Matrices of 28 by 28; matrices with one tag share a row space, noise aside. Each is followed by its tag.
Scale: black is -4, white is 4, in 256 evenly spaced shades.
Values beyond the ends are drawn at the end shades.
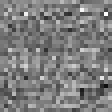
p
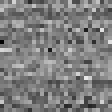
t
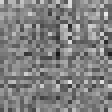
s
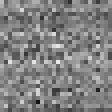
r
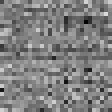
t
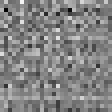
r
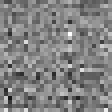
p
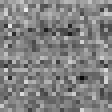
p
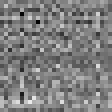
r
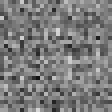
r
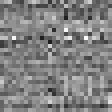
t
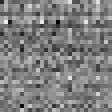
r
